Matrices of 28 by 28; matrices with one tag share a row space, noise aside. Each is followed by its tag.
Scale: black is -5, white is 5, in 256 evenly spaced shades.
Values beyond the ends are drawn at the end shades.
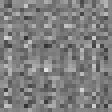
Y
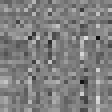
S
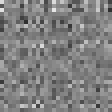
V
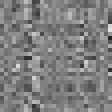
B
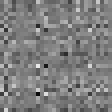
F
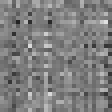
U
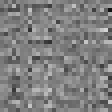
U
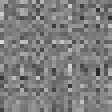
V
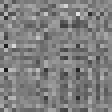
F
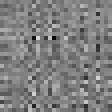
S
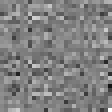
U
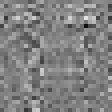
B
